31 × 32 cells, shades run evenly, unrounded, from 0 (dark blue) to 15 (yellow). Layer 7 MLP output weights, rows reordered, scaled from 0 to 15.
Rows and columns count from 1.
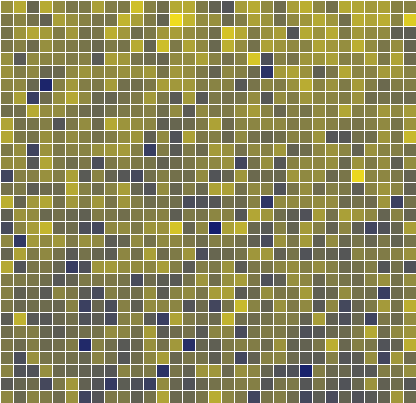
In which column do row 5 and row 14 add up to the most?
28
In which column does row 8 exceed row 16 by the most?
15
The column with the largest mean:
18
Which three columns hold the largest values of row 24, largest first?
19, 32, 30
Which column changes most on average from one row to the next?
17
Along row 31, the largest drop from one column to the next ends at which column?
7
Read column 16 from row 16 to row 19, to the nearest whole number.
4 7 8 6
